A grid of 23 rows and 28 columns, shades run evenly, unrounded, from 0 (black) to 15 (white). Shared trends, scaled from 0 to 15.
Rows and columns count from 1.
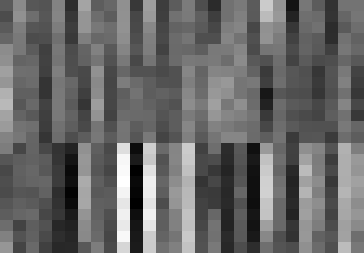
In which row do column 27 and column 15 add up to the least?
3
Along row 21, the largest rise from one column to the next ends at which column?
12
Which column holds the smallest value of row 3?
26
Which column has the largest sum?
10
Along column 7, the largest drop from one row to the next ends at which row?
23
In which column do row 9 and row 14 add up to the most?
15
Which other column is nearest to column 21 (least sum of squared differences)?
7
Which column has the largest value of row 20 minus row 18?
17
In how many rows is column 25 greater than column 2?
10
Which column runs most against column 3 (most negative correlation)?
9
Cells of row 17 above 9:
8
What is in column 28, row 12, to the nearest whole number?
6
